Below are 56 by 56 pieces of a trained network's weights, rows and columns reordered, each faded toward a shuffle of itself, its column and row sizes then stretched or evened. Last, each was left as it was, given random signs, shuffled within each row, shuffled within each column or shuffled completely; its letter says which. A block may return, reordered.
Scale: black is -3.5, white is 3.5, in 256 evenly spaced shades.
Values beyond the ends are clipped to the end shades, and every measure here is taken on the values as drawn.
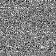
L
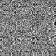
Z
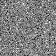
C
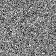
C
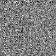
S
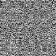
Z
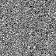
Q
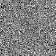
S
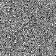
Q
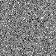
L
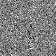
Q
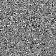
L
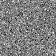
C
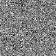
S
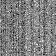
Q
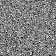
C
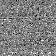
L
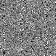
Q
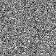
S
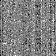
Z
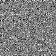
L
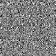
Z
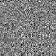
Z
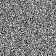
C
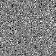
S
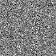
Q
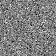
C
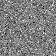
C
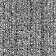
Z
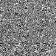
S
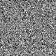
Q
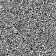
C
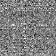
Z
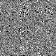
S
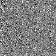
Q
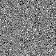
Q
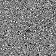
L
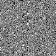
Q
